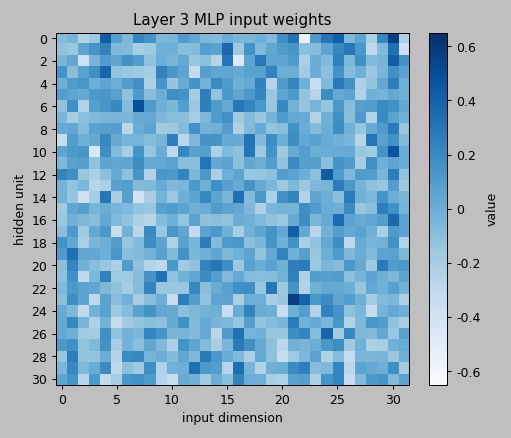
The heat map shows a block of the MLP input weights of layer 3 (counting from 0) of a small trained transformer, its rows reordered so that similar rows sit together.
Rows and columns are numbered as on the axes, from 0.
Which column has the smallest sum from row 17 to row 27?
5
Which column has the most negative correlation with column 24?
14
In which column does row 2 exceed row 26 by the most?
30
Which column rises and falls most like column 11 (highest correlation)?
0
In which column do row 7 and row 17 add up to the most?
21
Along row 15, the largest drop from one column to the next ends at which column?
27
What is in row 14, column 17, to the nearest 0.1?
-0.1
